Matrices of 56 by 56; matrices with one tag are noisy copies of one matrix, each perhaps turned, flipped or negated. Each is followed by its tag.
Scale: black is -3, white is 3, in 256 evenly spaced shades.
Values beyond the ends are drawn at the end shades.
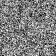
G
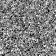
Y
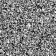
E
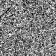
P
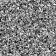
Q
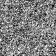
G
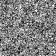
G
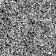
G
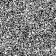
G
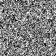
Q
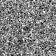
E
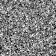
Y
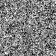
G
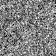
G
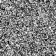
Y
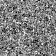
E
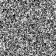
Q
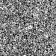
E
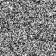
P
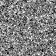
P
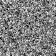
Y
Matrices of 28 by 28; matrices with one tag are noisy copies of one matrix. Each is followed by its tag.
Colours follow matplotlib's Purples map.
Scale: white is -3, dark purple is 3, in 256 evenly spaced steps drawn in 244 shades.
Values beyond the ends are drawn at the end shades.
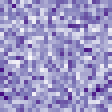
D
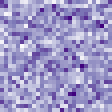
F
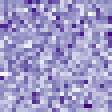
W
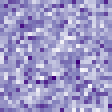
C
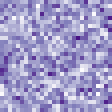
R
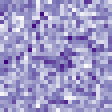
R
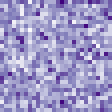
D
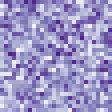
W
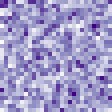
F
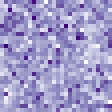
W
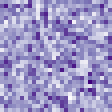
R
